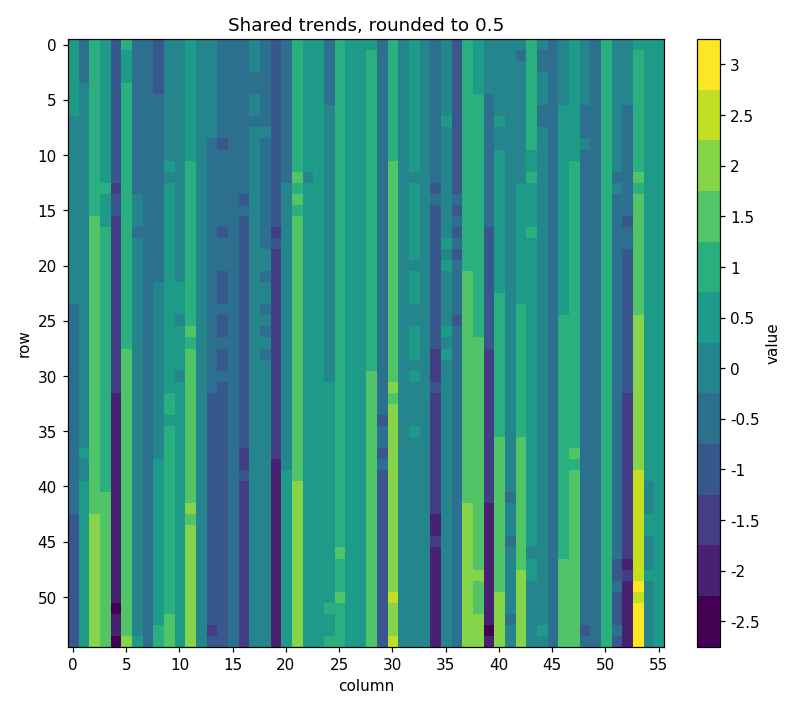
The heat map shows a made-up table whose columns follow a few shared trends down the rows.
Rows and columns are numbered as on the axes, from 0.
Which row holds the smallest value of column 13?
53
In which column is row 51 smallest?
4
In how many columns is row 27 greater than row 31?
3
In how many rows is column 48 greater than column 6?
7
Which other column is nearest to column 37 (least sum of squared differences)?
2
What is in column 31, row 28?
0
